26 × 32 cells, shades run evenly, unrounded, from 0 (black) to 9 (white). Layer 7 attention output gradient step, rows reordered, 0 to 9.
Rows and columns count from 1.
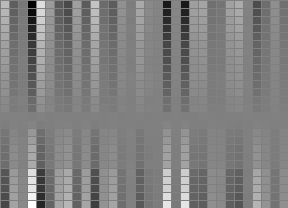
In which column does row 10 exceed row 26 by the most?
5
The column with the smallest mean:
4
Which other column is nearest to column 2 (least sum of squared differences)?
13
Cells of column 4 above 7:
5
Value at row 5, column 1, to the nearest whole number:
6
